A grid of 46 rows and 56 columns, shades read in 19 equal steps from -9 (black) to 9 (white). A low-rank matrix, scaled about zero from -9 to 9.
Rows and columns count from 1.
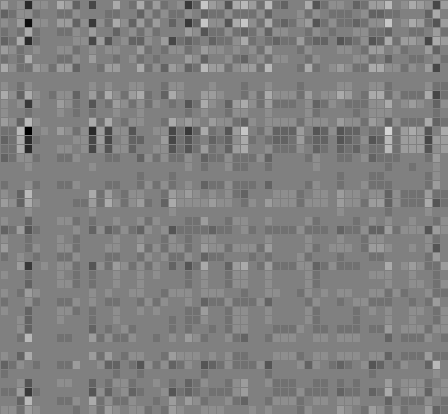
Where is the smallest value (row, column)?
15, 4
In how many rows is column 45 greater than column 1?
14
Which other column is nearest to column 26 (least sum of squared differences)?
34
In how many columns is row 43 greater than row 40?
19
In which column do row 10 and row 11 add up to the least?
55
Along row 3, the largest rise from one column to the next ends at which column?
5
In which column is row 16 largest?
49
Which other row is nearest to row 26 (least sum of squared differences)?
44
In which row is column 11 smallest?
23
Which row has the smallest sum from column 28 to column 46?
16
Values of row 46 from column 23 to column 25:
1 0 0
